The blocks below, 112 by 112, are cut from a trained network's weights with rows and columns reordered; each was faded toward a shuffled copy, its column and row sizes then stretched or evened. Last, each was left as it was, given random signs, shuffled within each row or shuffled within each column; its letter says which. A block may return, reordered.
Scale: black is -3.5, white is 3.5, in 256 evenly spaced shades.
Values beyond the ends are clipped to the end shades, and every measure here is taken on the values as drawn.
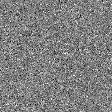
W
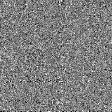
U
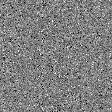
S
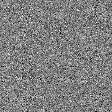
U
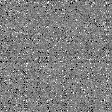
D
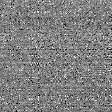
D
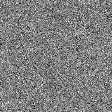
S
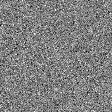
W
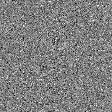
S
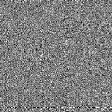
D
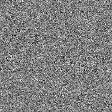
U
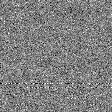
W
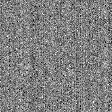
S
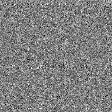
U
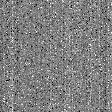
S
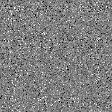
U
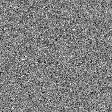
W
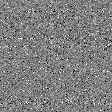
W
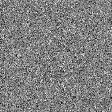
S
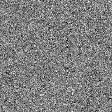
S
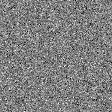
W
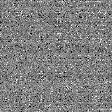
D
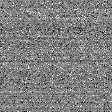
D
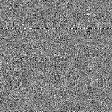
D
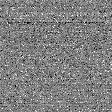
W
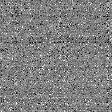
D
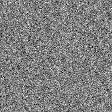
W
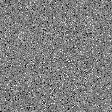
S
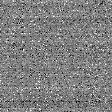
D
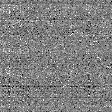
D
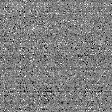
D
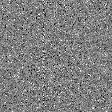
S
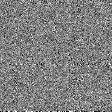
U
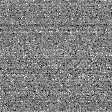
W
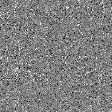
U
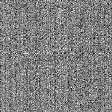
D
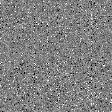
U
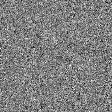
S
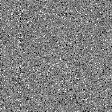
U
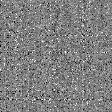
D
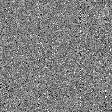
S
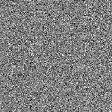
D
